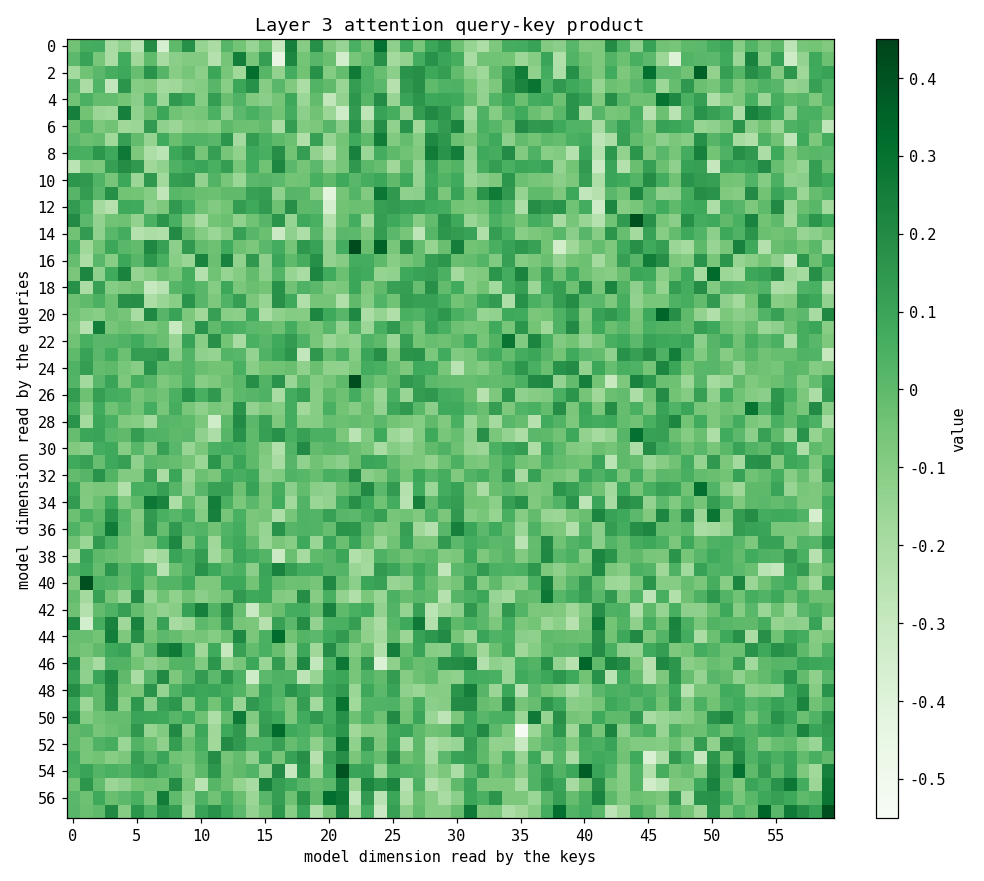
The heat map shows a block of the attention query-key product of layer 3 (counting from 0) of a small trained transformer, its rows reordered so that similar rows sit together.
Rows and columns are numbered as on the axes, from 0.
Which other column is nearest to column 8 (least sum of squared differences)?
55
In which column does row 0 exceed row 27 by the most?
24
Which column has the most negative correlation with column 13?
11
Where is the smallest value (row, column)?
51, 35
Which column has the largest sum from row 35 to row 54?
21
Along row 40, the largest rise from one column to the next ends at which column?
1
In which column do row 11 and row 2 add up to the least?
20
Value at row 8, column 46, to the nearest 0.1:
0
